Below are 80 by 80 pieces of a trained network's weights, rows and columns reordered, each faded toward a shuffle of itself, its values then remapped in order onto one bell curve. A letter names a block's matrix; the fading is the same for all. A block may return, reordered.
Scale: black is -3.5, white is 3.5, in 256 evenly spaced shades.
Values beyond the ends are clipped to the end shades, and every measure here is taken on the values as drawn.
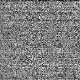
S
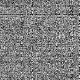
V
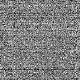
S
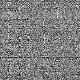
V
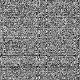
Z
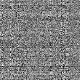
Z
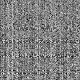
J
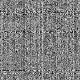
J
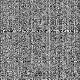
J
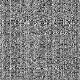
J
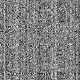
J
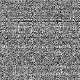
S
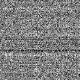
S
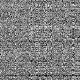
S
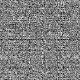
Z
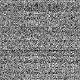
Z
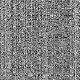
J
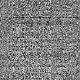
V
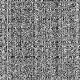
J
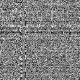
S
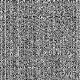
J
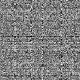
S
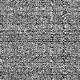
Z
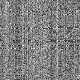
J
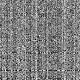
J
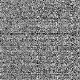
V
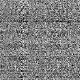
V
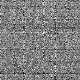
S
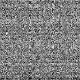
Z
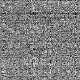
V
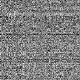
S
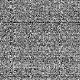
S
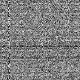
S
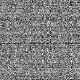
V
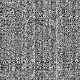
J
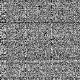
V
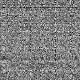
S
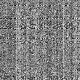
J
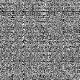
Z
